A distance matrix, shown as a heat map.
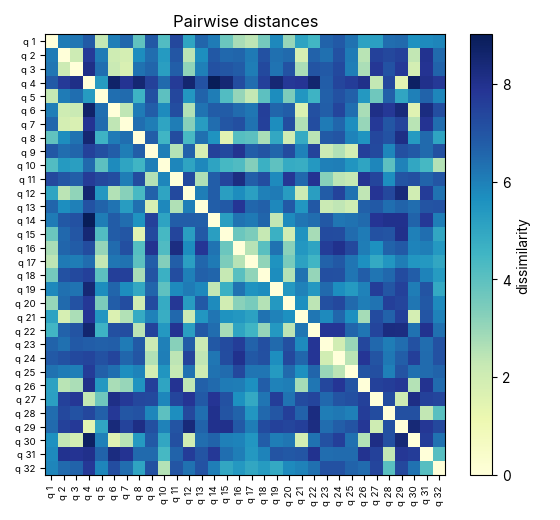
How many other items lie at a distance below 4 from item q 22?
4
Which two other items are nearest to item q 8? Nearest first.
q 15, q 20
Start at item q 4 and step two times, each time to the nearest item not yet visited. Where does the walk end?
q 27
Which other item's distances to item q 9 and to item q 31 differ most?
q 13
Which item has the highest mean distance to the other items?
q 4
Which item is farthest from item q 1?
q 11
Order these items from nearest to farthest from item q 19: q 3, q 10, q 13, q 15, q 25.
q 10, q 15, q 25, q 13, q 3
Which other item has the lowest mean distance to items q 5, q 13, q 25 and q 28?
q 9
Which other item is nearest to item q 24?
q 23
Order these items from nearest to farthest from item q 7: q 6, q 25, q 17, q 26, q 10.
q 6, q 26, q 10, q 25, q 17
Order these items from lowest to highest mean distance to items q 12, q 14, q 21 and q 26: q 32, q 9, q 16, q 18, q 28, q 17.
q 17, q 16, q 32, q 18, q 9, q 28
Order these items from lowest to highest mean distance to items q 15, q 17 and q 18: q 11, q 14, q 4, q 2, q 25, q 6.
q 14, q 25, q 2, q 6, q 11, q 4
